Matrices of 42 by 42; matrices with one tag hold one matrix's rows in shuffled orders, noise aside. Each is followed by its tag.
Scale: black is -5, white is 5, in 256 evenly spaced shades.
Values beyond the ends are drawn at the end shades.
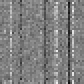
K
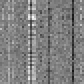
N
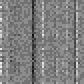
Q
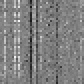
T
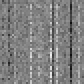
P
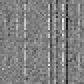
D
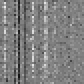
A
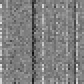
Q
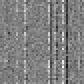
D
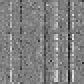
K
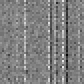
D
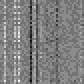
T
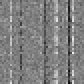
K
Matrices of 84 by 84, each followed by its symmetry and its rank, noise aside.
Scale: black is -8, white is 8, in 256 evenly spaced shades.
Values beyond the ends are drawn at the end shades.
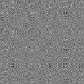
symmetric, rank six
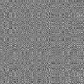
no symmetry, rank five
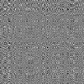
no symmetry, rank five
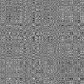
no symmetry, rank four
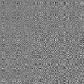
no symmetry, rank four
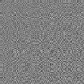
symmetric, rank four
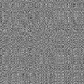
no symmetry, rank six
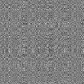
no symmetry, rank five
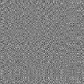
no symmetry, rank five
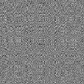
no symmetry, rank six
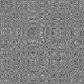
symmetric, rank five
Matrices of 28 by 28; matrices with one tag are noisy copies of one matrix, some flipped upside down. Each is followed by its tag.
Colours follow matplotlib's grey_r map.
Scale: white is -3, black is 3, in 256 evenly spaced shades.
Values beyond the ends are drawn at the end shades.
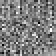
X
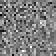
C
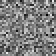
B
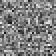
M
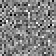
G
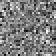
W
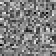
W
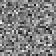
M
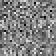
C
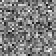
M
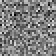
G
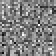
X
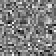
M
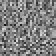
C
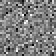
B
